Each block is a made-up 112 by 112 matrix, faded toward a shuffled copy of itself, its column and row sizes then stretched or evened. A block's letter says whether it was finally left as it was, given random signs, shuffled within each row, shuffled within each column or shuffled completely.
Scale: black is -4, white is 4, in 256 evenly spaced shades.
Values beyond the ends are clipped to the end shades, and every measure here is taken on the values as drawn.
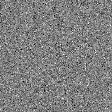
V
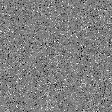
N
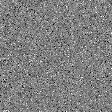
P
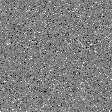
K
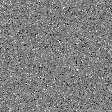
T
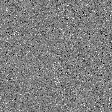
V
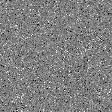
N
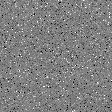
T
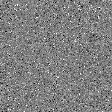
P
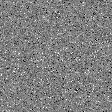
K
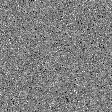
T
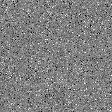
V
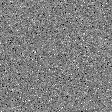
T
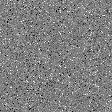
N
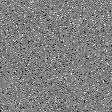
K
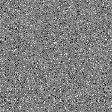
P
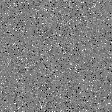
P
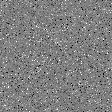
T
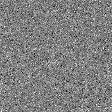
N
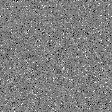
V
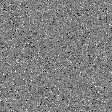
K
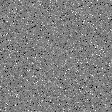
T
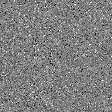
N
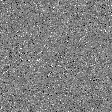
K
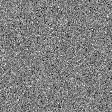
T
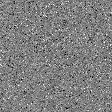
K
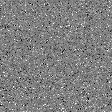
K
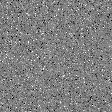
T
